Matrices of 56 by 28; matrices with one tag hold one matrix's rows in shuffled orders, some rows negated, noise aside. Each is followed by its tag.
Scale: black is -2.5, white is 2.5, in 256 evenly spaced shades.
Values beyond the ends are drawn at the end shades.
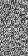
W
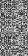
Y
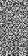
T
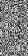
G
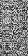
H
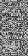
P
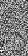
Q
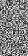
T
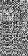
H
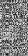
H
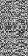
Y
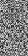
Q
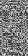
P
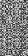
T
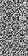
T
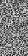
T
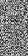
Q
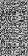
Y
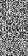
T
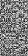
Y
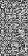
Y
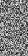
Q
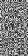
G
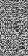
Y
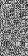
W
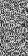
W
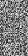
Q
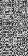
H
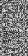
P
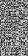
Y
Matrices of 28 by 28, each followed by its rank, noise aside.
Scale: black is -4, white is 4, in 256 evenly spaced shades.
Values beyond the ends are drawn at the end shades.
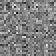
six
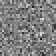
six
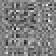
four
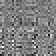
four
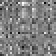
three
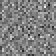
eight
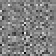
three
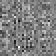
six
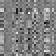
three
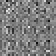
three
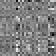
three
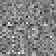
eight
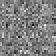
six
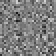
six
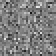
eight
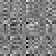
three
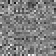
six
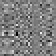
three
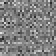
six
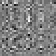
four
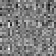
four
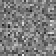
eight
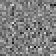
six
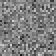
eight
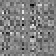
three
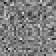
six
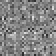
six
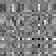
three
